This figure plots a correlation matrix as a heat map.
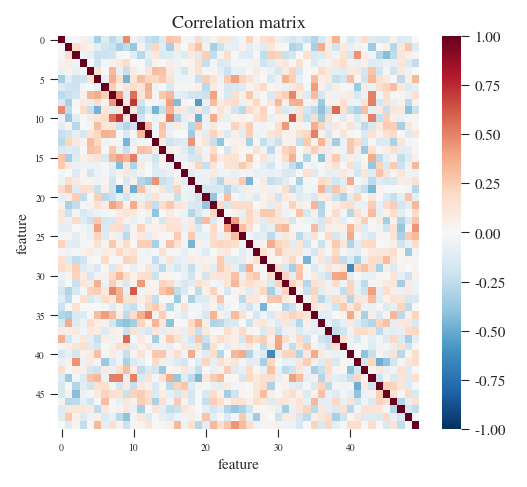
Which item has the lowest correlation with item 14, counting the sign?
42
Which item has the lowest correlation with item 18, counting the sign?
26
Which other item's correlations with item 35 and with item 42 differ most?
40
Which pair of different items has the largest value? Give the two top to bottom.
8, 10
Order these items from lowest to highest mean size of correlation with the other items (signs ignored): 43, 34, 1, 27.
27, 34, 1, 43
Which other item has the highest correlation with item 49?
24
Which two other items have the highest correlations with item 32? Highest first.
10, 7
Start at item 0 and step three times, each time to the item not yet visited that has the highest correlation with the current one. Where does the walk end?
30
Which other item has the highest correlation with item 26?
29
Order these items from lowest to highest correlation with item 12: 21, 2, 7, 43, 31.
2, 31, 43, 21, 7
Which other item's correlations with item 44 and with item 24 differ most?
41
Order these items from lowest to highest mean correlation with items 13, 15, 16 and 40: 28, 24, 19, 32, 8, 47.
47, 28, 8, 19, 32, 24
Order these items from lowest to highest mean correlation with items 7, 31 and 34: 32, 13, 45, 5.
45, 13, 32, 5
